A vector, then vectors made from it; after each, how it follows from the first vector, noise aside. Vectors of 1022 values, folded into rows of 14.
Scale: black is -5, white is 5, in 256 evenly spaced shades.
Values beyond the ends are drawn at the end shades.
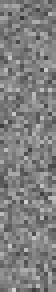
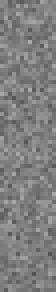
reversed, shrunk.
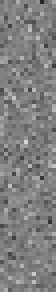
reversed, negated, partly zeroed.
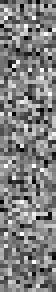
wrapped around, negated, scaled up.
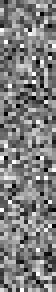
wrapped around, scaled up.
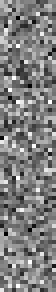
wrapped around, scaled up.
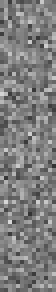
reversed.
